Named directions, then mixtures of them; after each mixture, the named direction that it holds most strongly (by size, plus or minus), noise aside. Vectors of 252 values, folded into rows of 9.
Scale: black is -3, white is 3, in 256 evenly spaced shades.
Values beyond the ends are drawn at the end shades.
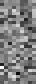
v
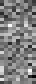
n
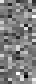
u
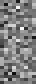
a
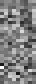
v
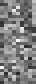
v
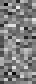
a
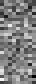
n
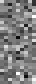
u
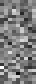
v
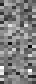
n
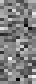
n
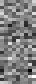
n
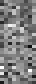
v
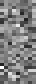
v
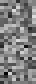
v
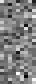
u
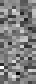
v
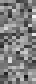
u
